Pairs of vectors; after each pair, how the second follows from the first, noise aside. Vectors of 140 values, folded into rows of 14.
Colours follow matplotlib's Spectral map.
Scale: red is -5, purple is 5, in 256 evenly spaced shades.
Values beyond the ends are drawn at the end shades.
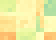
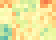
reversed.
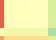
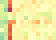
wrapped around.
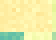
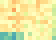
copied.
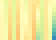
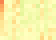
reversed, negated, shrunk.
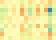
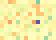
wrapped around, partly zeroed.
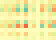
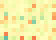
wrapped around, negated, partly zeroed.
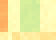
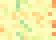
wrapped around, partly zeroed.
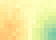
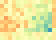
wrapped around.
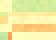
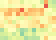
reversed.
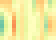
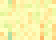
wrapped around, negated, shrunk.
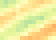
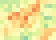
wrapped around.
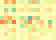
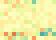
wrapped around, negated, partly zeroed.
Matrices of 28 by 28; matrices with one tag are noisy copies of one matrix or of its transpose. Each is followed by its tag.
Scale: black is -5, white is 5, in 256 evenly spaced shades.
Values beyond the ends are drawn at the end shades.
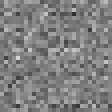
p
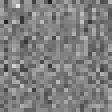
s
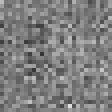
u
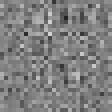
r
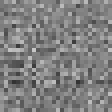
r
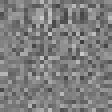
r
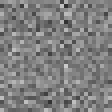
s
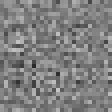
r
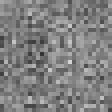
u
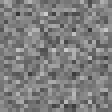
p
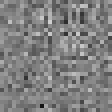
r
